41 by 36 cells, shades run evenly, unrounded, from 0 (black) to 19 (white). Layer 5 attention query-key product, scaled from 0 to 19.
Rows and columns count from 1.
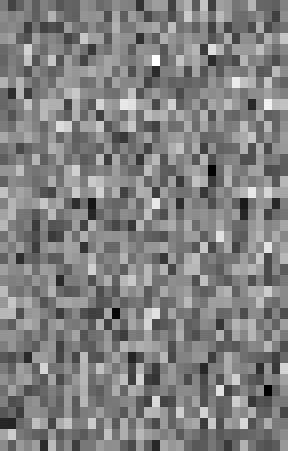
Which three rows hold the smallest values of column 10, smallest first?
19, 41, 33
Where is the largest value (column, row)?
20, 6
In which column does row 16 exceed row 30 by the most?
10
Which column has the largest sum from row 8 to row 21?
13
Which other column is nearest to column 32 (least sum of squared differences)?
1
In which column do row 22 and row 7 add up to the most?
35
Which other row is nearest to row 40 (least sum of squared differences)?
32
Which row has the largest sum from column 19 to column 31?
38
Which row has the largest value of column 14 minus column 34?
36
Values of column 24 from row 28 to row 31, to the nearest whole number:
14 9 7 7
